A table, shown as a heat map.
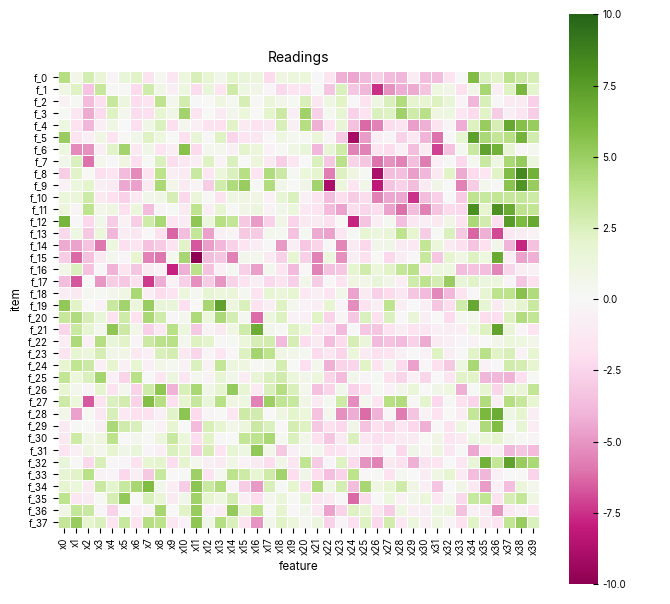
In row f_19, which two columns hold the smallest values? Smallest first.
x24, x31
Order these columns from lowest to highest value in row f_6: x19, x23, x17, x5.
x17, x19, x23, x5
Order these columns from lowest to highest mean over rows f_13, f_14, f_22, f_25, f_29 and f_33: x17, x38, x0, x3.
x38, x0, x3, x17
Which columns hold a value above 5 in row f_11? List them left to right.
x34, x36, x37
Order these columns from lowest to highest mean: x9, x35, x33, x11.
x33, x9, x11, x35
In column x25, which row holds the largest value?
f_34
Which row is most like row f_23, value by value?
f_30
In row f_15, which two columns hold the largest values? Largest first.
x36, x10
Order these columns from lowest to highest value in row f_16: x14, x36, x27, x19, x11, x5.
x36, x19, x5, x14, x27, x11
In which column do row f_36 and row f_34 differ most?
x16
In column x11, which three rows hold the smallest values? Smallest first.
f_15, f_14, f_17
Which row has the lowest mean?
f_14
